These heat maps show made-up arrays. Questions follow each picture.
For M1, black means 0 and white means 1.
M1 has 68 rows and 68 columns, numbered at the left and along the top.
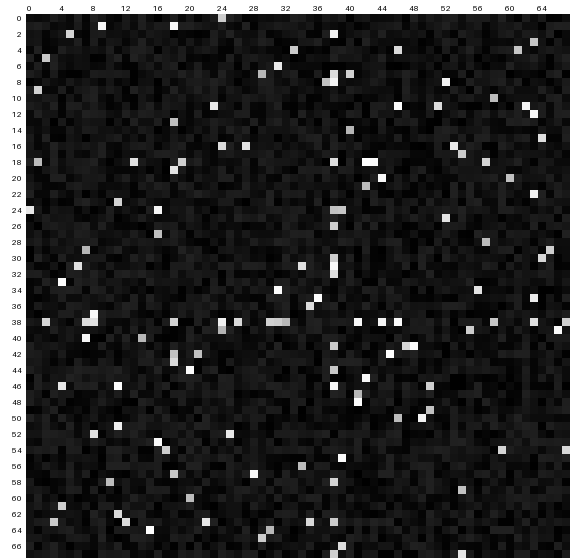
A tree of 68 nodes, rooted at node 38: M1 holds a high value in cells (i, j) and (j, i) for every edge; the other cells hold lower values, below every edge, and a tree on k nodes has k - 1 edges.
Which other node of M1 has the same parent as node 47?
48
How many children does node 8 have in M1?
2
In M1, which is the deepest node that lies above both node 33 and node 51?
46
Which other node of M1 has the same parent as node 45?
21
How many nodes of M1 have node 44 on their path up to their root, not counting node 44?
2
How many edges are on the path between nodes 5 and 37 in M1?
4
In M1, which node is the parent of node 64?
30
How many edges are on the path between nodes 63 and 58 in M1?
2
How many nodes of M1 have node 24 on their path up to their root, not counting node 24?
7
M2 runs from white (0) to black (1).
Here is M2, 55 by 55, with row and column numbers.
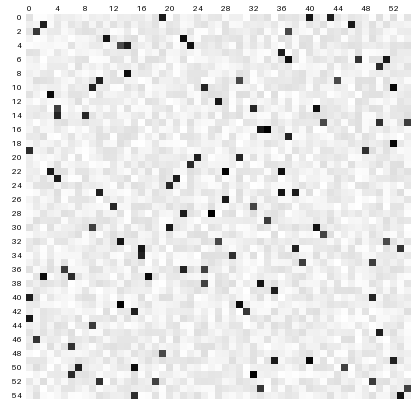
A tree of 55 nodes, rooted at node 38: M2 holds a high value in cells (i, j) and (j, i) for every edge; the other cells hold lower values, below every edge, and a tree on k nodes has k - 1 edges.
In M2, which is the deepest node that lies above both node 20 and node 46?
30
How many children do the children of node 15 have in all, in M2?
3
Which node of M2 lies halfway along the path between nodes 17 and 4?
51
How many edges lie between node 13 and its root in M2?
6
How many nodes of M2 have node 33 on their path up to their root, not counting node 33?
11
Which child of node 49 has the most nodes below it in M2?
40
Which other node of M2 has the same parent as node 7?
45
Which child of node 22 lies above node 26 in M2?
28
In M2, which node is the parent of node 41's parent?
9
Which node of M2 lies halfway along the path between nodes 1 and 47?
37
